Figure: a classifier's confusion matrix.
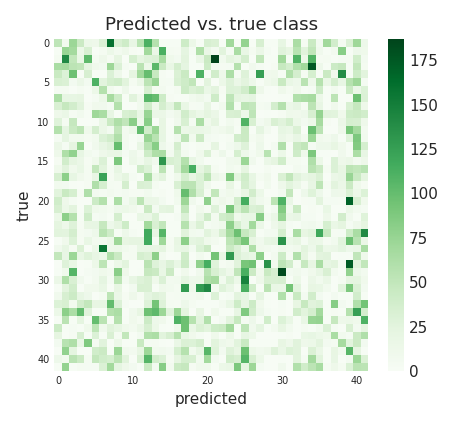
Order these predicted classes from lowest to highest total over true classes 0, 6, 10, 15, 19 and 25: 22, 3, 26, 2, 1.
22, 3, 1, 26, 2
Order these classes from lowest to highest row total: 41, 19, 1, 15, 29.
19, 15, 1, 41, 29
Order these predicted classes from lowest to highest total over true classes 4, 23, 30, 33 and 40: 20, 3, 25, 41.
3, 20, 41, 25
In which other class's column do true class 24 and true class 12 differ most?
41
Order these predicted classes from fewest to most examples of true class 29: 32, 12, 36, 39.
32, 36, 12, 39
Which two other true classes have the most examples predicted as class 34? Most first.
3, 2
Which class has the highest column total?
12
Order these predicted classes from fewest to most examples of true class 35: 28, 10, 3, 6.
10, 3, 28, 6
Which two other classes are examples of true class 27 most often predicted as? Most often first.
23, 21
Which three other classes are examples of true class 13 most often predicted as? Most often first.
8, 40, 3
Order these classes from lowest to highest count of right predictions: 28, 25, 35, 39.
35, 25, 39, 28
